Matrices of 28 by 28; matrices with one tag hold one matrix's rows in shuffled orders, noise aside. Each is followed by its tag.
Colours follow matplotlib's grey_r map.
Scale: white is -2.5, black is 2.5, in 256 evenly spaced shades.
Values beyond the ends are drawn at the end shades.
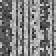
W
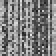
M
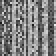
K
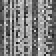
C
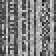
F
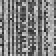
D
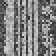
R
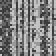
W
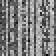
F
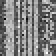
R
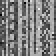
F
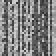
M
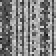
W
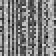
D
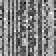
D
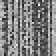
M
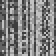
F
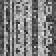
C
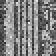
R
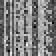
C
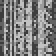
C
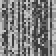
M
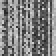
M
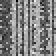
W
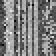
R
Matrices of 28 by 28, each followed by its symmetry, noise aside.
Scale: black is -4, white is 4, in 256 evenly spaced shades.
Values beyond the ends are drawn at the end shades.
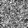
no symmetry.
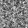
same after a half turn.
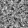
same after a half turn.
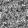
same after a half turn.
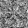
antisymmetric.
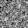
symmetric.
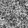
antisymmetric.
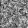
no symmetry.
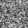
no symmetry.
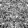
mirrored left to right.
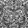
mirrored left to right.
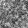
symmetric.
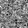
no symmetry.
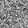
same after a half turn.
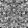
mirrored left to right.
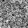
symmetric across the other diagonal.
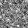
symmetric across the other diagonal.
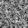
symmetric across the other diagonal.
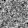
symmetric across the other diagonal.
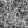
no symmetry.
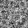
symmetric.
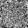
antisymmetric.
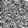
no symmetry.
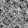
symmetric across the other diagonal.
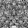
mirrored left to right.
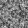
mirrored top to bottom.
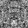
mirrored left to right.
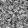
antisymmetric.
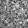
symmetric across the other diagonal.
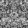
mirrored left to right.
